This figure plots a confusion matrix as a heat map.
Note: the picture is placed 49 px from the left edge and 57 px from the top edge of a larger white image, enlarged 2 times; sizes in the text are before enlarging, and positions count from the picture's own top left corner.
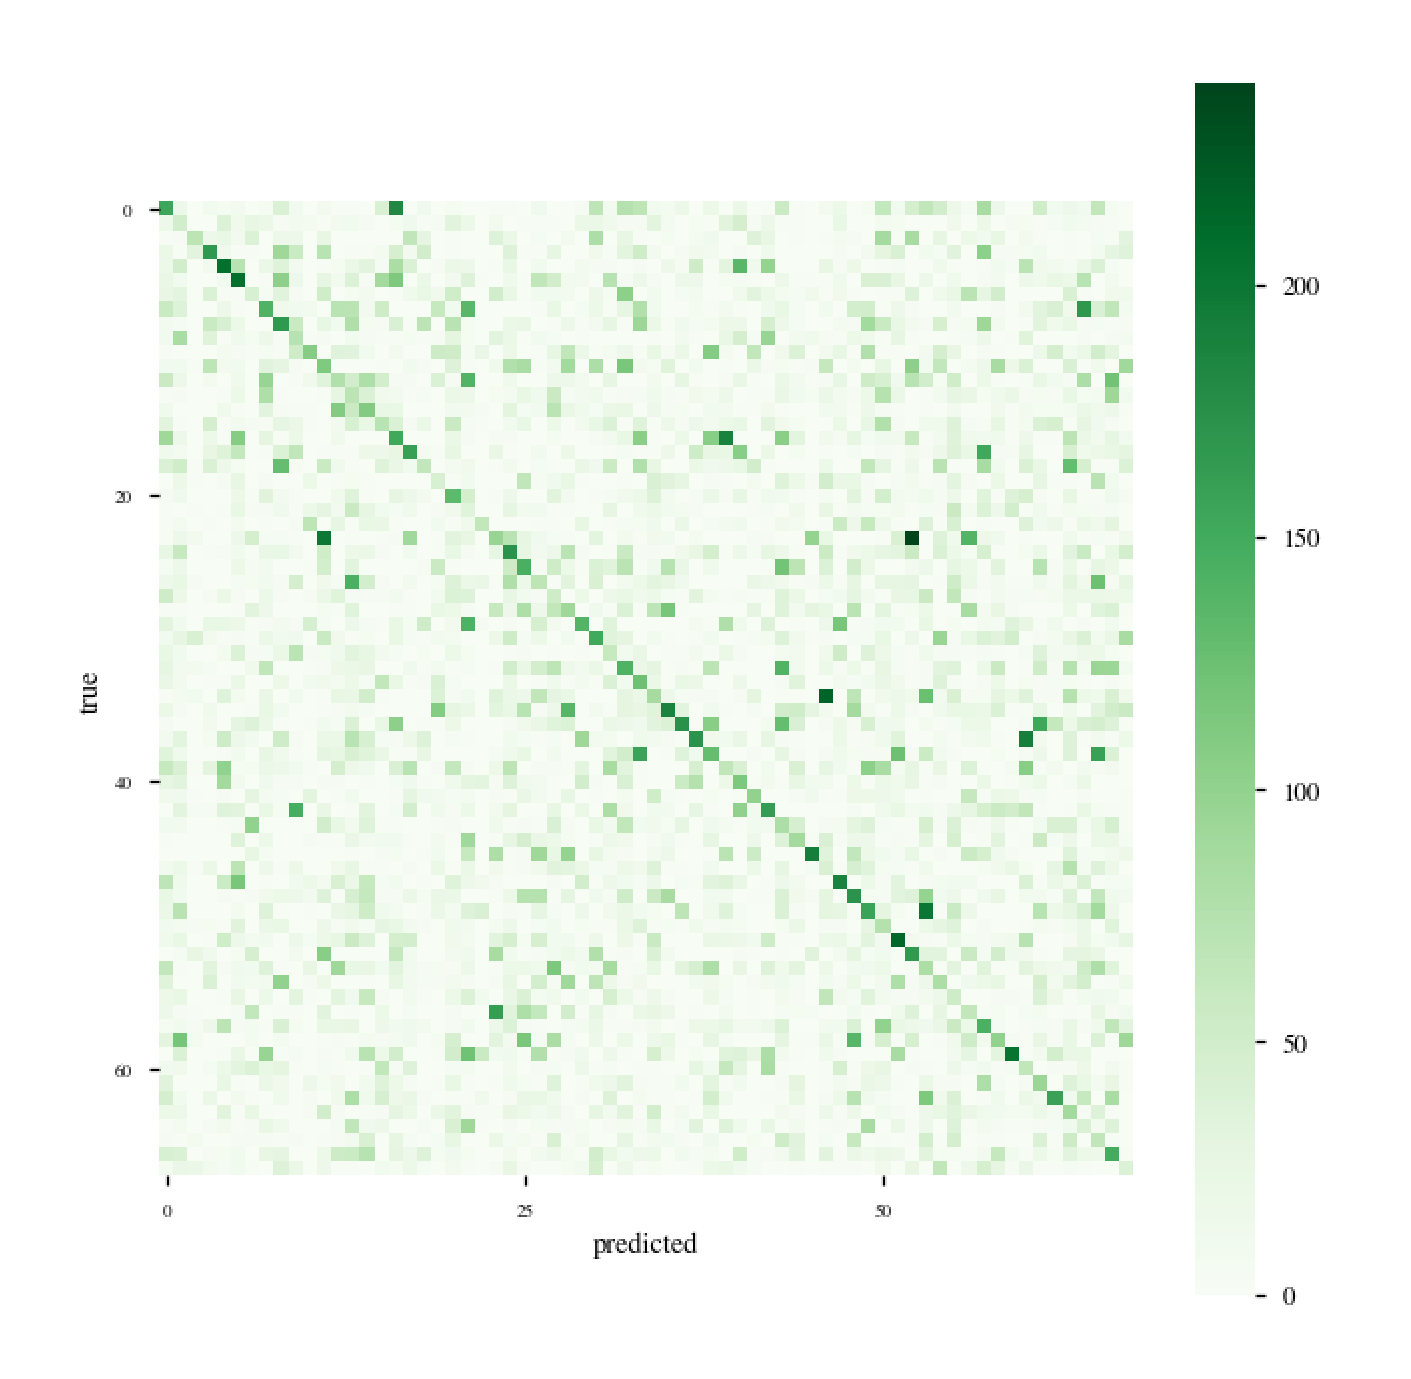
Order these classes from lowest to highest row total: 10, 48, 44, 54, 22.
22, 44, 54, 10, 48
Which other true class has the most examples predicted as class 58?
11
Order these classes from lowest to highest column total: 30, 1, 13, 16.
30, 1, 16, 13
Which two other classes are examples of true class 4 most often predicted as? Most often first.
40, 42
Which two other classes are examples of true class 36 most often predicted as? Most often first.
61, 43
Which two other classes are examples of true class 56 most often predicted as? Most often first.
23, 25
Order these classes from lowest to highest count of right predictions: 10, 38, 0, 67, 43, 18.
67, 18, 43, 10, 38, 0
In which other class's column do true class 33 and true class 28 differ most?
35
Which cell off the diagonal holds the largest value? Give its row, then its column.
23, 52
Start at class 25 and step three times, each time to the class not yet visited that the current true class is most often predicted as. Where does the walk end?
32
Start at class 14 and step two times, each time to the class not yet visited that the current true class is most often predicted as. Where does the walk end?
21
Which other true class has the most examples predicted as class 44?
25
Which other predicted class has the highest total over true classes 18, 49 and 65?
53
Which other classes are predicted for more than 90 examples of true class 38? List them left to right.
33, 51, 65
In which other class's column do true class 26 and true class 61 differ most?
13
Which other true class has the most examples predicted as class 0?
16
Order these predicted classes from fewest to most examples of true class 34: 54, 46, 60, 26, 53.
54, 60, 26, 53, 46
